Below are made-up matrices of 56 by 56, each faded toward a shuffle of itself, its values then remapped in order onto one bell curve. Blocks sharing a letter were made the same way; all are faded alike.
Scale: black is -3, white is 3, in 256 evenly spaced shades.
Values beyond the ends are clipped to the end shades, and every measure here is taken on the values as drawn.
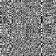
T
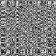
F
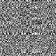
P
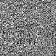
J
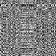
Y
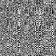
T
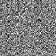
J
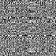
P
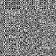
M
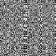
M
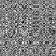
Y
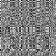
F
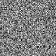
J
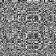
Y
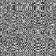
M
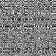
P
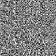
J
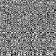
P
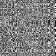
T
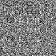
J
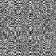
M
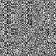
T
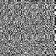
T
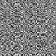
Y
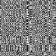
F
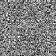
J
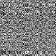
T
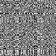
P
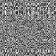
M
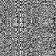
T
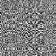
Y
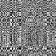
F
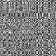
F
